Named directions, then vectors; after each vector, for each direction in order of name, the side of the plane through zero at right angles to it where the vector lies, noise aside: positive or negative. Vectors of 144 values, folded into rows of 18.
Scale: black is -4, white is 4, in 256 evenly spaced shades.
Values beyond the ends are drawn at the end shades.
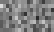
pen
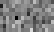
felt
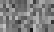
negative, negative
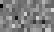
positive, negative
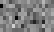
positive, negative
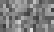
positive, positive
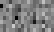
positive, negative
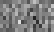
positive, positive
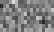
positive, negative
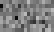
positive, negative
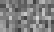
negative, negative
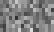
positive, positive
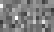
negative, positive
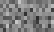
positive, positive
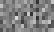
negative, positive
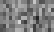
positive, positive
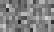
negative, negative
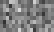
positive, positive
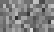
positive, positive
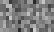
negative, negative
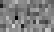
positive, negative
